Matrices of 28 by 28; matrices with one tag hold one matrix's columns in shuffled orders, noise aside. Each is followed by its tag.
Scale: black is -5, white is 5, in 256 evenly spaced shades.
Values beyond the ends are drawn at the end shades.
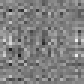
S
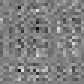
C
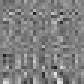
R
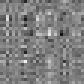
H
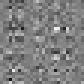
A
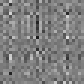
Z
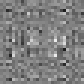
S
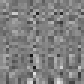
R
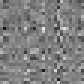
A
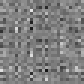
C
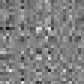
A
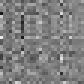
Z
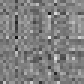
Z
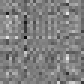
Z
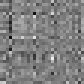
Z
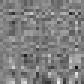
R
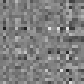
A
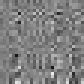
R
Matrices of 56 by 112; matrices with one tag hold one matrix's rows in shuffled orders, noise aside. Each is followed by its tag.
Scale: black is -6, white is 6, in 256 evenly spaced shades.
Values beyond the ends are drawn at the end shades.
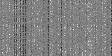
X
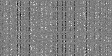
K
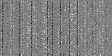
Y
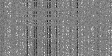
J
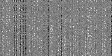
X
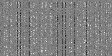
K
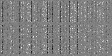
Y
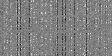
K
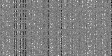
X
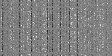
Y
